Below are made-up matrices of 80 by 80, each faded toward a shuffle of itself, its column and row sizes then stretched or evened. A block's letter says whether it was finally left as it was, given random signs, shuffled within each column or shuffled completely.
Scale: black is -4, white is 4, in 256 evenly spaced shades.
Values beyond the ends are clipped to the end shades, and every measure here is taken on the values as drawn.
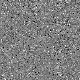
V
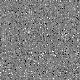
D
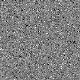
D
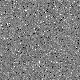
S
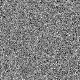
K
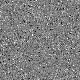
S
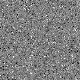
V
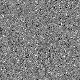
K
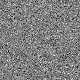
S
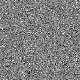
D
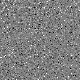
D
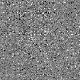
D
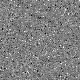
S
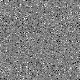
D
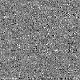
D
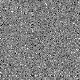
D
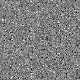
D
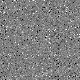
V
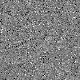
V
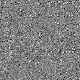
V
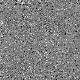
V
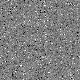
K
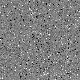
K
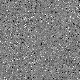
K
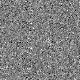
V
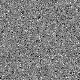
K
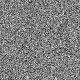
S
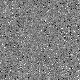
K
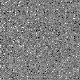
D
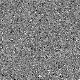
V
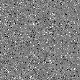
D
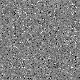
V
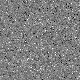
S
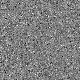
S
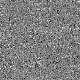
V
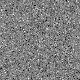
K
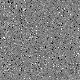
V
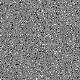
V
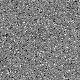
S
